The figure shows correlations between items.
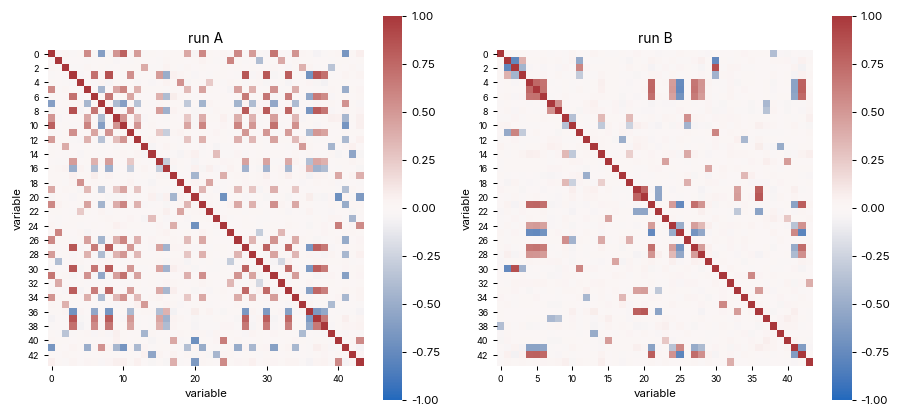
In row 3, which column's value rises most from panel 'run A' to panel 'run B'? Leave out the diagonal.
36
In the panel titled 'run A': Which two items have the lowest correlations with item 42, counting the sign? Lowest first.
14, 23
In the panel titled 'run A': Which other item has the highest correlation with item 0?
10
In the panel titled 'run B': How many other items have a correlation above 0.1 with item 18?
3
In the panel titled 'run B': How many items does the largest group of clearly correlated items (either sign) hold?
10
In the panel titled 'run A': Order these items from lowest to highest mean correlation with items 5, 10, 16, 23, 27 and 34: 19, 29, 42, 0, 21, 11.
42, 29, 11, 19, 21, 0
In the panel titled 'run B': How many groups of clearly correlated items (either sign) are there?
12
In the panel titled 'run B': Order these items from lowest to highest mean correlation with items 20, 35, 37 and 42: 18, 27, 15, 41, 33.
41, 18, 15, 33, 27
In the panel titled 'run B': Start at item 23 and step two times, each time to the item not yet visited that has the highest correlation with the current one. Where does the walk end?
40
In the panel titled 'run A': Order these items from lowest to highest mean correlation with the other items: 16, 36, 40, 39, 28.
36, 16, 39, 40, 28
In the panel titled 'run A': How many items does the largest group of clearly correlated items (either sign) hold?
13
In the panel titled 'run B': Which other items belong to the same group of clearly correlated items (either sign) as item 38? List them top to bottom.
0
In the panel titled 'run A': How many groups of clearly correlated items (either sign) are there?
7
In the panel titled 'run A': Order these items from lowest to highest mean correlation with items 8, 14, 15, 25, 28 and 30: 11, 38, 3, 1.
1, 11, 38, 3
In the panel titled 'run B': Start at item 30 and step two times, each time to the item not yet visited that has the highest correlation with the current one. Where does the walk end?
11
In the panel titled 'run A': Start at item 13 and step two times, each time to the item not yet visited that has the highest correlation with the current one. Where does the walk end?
2
